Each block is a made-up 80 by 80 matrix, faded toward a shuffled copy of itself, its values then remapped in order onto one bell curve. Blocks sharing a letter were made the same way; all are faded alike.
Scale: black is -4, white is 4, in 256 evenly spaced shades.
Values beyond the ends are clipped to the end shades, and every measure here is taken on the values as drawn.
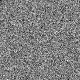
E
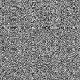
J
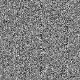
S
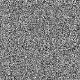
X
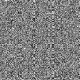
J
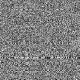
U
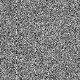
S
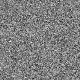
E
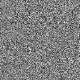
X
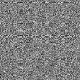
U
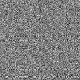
U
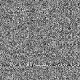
U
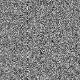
S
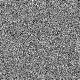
E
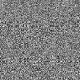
U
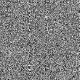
X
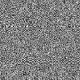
U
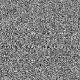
U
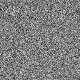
E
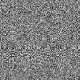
U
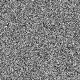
E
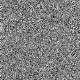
X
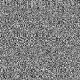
U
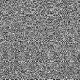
U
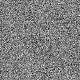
E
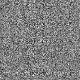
X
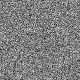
E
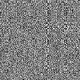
J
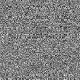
U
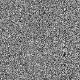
X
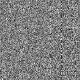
S
